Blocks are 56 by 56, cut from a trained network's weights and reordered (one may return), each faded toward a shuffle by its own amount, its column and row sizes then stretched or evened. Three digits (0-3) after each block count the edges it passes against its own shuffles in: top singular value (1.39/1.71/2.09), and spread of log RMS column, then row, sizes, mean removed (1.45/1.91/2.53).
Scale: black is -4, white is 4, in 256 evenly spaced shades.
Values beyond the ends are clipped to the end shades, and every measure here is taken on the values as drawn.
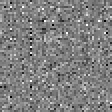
1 2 1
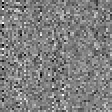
1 2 0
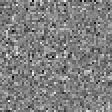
1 1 1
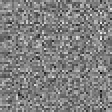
3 2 1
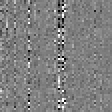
3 3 0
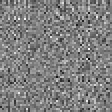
3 2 0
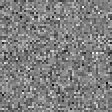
1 0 1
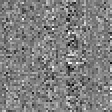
1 3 0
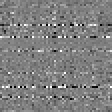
3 1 3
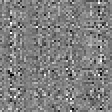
2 3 2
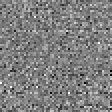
1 0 2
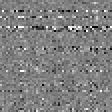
2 1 3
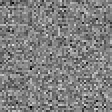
2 2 0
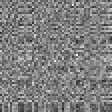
3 2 0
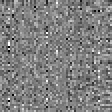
2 3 0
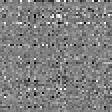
1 2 3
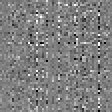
1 3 1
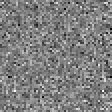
0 1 1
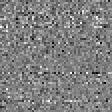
1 1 3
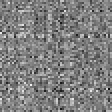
2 1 2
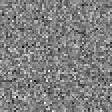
0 0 1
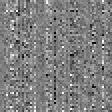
2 3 1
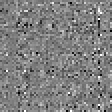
0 2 2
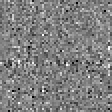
1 2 2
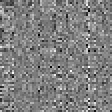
3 3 1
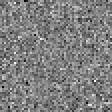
0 0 0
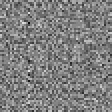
3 0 0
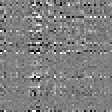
3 3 3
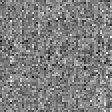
1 1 0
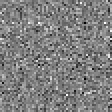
1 1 1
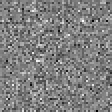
0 1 2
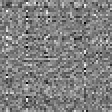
2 2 0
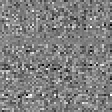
1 1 3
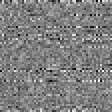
3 0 3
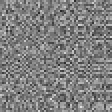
3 1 0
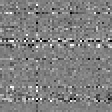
3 1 3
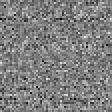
1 0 2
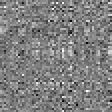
3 3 2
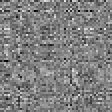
3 2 2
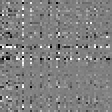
2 3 3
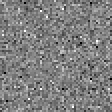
0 1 0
